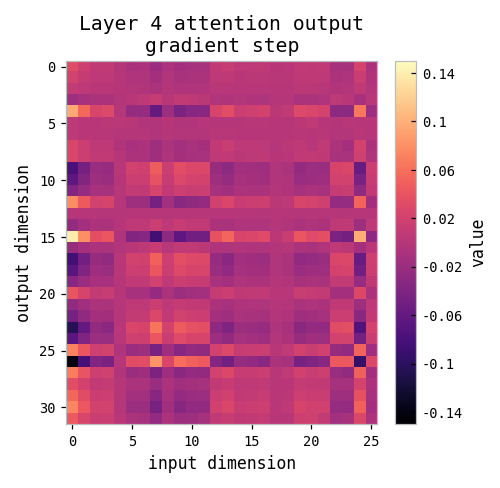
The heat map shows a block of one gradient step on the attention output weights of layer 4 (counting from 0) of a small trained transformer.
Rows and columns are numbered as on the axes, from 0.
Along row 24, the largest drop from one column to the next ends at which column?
24
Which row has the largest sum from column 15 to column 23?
15
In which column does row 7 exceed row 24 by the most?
0
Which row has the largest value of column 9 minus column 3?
26
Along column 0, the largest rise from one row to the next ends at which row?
27
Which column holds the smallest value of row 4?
7
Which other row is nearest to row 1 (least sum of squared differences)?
8
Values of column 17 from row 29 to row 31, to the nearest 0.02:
0 0 0
